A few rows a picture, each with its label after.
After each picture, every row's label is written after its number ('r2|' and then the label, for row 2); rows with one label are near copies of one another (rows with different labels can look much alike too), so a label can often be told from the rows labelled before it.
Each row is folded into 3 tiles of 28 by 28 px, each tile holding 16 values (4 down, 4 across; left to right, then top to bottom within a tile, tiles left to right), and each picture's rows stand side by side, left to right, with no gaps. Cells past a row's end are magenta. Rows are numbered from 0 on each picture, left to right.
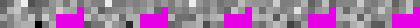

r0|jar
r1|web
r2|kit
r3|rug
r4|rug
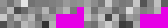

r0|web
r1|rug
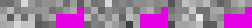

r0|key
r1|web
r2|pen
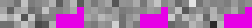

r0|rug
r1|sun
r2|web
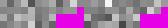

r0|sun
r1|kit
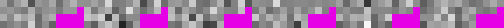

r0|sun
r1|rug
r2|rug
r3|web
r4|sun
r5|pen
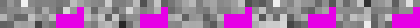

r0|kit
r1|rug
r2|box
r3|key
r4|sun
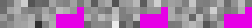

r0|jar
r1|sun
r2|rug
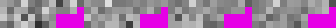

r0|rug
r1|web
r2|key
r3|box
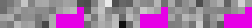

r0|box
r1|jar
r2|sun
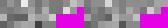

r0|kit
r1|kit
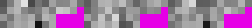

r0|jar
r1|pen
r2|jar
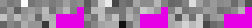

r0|web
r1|jar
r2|key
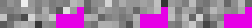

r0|kit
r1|box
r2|rug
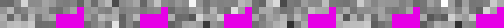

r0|key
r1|sun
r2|kit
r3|jar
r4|key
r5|kit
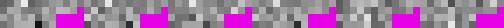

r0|jar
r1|web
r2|kit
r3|web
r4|pen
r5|sun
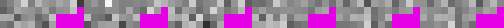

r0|box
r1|kit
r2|rug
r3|key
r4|sun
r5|sun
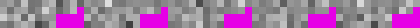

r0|rug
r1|web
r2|sun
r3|sun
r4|kit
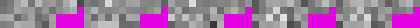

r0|box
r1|key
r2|web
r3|pen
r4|pen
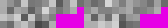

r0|rug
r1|key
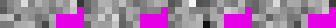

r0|box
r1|pen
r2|jar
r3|box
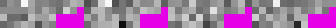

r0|kit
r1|jar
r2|rug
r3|web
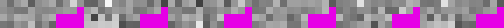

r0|sun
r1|key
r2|sun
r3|box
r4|kit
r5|key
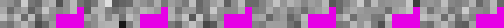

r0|rug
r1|jar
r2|rug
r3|box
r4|box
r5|rug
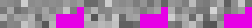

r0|web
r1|key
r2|rug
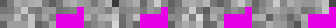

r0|pen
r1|sun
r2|pen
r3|box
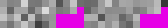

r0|rug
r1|box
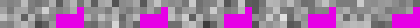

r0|rug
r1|sun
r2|rug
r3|pen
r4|key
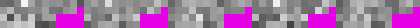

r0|key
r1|kit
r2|pen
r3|kit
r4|pen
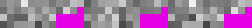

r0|kit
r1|pen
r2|kit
